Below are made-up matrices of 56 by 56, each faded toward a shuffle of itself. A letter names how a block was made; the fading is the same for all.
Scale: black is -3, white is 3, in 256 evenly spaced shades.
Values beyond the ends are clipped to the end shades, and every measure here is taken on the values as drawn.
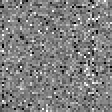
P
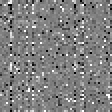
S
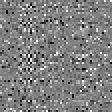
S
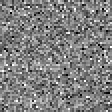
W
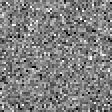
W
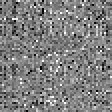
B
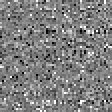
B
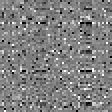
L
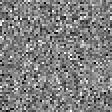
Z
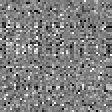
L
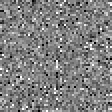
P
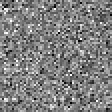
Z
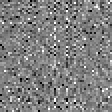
B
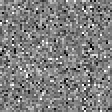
P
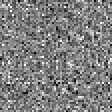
Z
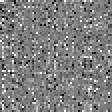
B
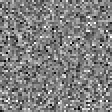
Z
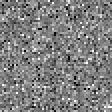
P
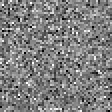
W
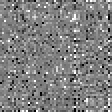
S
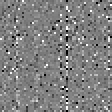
S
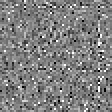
B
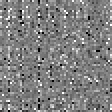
B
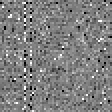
B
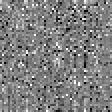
B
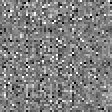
B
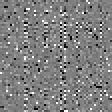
S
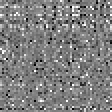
L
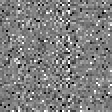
B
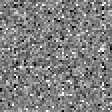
P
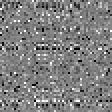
L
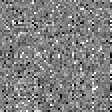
B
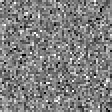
W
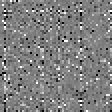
S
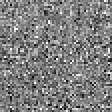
Z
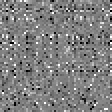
L
